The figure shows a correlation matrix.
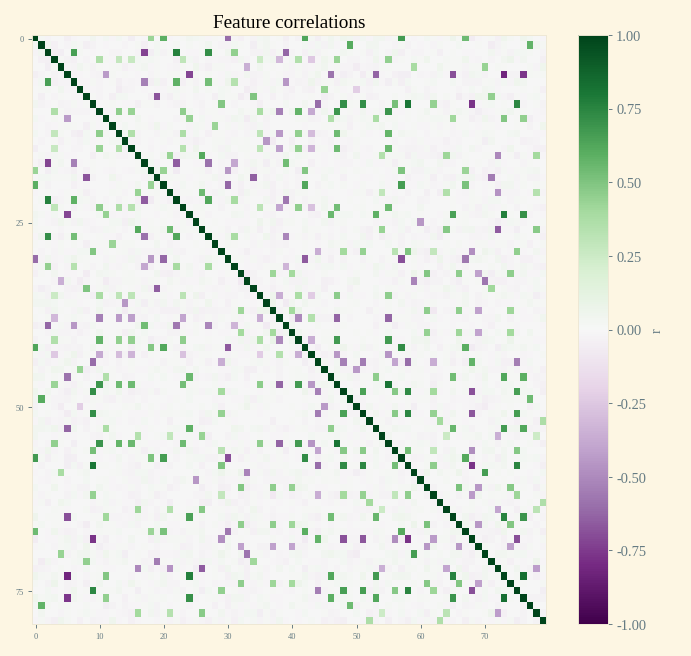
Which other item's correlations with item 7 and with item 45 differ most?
50
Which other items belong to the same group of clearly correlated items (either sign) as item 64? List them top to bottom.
16, 21, 26, 54, 72, 78
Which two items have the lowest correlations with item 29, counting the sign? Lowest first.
68, 44
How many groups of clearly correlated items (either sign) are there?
15
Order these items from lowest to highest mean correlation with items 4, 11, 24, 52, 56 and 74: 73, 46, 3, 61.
3, 61, 46, 73
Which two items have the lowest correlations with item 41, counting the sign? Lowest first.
38, 43
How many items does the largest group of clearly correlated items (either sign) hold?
11
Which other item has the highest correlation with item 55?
47
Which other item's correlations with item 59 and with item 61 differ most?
70
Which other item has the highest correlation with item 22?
2
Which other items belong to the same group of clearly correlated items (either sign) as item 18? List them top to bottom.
0, 20, 30, 42, 57, 67
